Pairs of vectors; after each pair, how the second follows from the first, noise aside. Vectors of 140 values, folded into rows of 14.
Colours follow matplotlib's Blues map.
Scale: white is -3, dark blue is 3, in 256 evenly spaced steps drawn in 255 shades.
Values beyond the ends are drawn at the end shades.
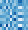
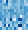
negated, partly zeroed.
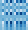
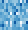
negated, partly zeroed.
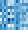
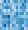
wrapped around, negated, shrunk.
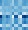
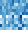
negated.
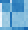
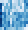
negated.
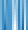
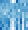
wrapped around, partly zeroed.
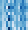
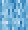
reversed, negated, shrunk.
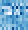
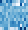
wrapped around, partly zeroed.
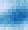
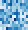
sign-scrambled.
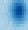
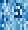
sign-scrambled.
